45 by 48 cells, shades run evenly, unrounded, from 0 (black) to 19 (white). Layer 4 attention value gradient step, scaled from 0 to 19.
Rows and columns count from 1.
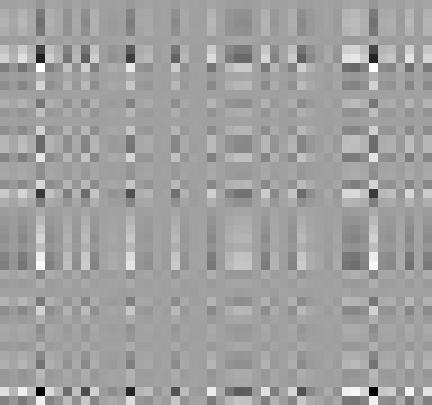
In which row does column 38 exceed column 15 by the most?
44
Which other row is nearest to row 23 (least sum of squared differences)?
2
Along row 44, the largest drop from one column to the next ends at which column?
42
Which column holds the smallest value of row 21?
40
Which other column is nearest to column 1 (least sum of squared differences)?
30
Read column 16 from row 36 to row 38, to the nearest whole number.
12 12 12
